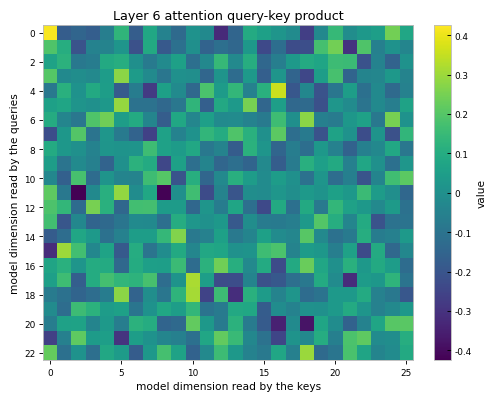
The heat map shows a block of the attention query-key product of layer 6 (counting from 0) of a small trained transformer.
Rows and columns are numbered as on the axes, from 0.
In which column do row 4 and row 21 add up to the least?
5
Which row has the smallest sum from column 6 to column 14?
1
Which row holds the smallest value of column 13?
18
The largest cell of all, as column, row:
0, 0
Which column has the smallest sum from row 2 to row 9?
17
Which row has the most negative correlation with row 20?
22
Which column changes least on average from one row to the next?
23
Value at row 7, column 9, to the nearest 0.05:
-0.05
